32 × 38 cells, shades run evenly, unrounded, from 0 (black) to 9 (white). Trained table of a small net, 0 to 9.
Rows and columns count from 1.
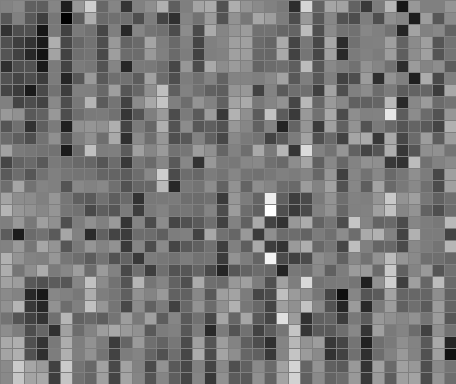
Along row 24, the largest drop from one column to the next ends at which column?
34
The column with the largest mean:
33
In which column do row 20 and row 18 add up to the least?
8
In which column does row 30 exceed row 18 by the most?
25
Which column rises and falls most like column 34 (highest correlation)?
11
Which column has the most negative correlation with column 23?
12
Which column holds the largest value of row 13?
26
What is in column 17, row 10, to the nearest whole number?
3
